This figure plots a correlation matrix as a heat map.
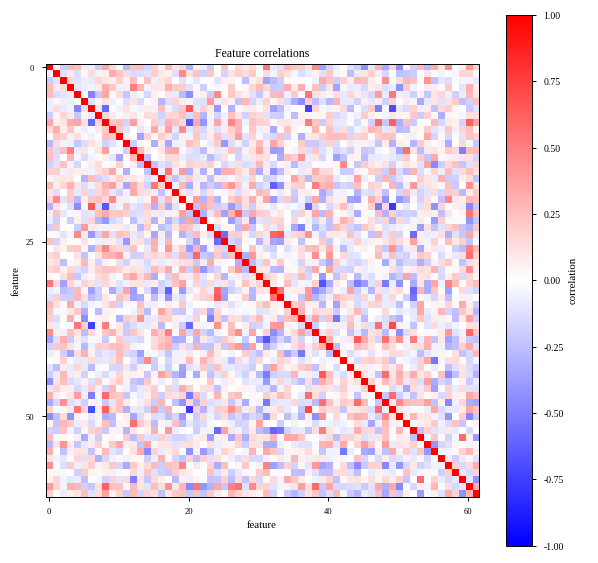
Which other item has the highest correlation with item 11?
32
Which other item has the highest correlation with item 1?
19
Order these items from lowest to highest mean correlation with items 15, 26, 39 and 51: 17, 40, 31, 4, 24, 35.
31, 24, 35, 4, 40, 17
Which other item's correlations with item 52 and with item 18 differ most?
39
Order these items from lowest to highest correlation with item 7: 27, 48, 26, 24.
24, 48, 27, 26
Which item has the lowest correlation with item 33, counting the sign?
52
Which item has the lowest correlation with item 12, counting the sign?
59
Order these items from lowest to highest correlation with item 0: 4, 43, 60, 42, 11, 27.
11, 43, 42, 27, 4, 60
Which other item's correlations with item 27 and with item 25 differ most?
21
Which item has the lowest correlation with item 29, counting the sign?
22
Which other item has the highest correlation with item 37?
49
